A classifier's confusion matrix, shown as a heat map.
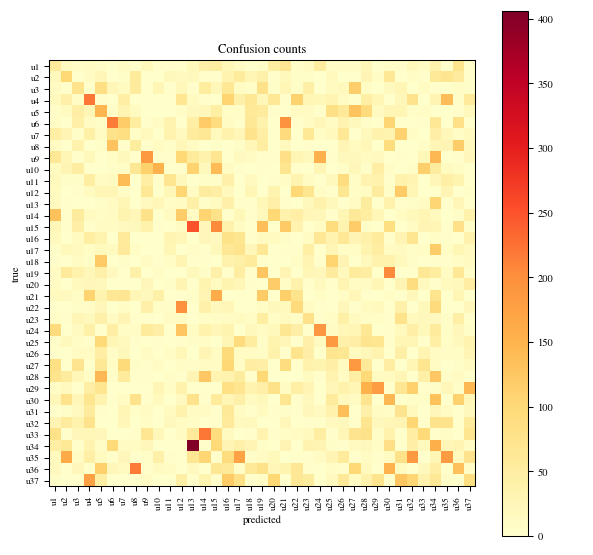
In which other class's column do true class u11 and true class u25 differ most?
u7
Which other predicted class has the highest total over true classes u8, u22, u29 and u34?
u13
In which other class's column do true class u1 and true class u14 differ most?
u12
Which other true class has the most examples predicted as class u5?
u28
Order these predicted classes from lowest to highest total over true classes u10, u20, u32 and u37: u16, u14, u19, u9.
u19, u14, u9, u16
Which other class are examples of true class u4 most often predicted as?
u35
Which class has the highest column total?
u34
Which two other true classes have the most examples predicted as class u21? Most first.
u6, u15
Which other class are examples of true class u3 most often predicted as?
u27
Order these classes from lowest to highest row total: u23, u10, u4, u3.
u23, u3, u10, u4
